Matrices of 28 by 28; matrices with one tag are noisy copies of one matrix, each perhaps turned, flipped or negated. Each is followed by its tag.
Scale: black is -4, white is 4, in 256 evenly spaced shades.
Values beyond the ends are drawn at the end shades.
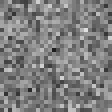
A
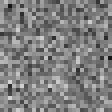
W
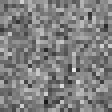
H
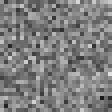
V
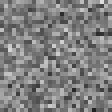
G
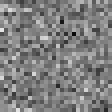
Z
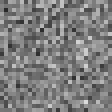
W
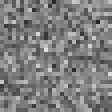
V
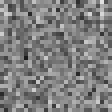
Z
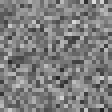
G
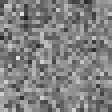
V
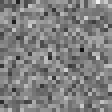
Z
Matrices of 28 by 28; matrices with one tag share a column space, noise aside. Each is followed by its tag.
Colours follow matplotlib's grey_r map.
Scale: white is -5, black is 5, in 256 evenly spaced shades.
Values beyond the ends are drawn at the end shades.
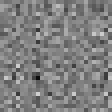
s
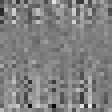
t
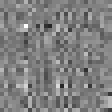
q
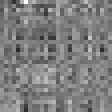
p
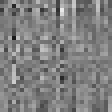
p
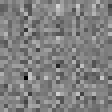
s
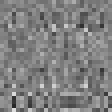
q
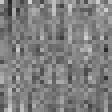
p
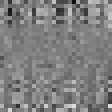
t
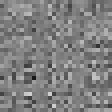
s
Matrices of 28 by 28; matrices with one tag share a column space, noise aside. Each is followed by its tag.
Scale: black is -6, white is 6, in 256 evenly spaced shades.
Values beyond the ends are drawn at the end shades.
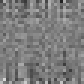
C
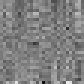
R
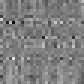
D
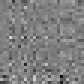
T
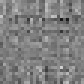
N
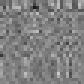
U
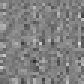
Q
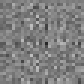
Q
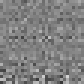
T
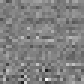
T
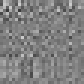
U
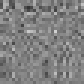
U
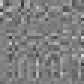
U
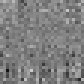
C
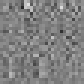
U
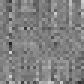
R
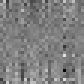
C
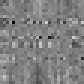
D
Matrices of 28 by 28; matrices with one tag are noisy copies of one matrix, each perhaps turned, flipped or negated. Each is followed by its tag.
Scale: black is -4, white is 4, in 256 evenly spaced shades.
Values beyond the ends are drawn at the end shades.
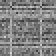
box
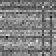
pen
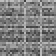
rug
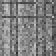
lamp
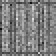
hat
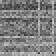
lamp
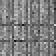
rug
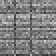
rug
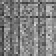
lamp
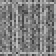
hat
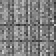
rug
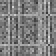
box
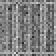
hat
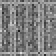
hat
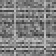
box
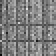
rug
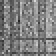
lamp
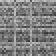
rug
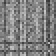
pen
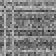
pen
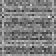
hat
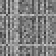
box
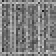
hat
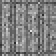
hat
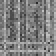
pen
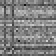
pen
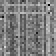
pen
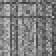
lamp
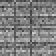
rug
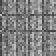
rug
